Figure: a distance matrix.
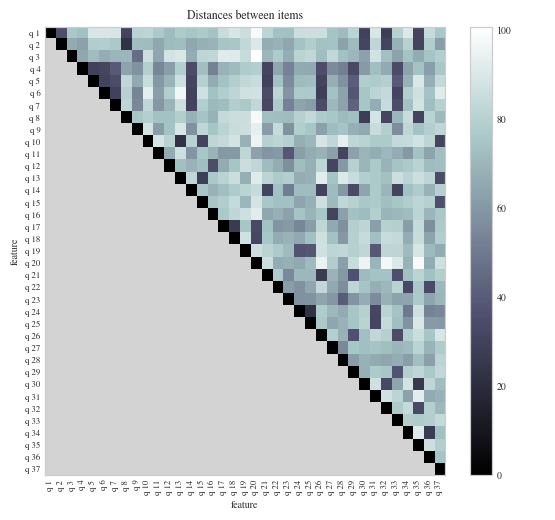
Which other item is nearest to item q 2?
q 8
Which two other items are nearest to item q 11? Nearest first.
q 28, q 23
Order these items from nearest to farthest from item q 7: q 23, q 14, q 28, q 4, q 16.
q 14, q 4, q 23, q 28, q 16
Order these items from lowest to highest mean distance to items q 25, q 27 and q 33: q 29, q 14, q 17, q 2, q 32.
q 14, q 29, q 17, q 2, q 32
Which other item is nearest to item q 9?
q 3
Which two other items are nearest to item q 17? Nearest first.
q 18, q 20
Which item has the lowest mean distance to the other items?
q 4
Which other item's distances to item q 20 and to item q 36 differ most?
q 34
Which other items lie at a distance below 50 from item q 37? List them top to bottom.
q 10, q 13, q 15
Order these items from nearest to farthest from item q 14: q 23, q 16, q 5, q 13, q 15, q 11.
q 5, q 23, q 11, q 16, q 15, q 13
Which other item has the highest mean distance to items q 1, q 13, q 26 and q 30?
q 20
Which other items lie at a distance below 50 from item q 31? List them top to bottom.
q 19, q 24, q 25
